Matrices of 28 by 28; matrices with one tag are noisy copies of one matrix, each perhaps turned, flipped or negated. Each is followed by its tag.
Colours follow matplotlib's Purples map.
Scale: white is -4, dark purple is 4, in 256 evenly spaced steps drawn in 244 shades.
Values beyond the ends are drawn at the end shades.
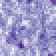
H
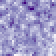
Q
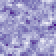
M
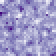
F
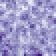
Q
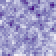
Q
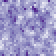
H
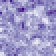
H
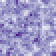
F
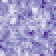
H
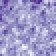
Q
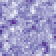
M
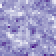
H
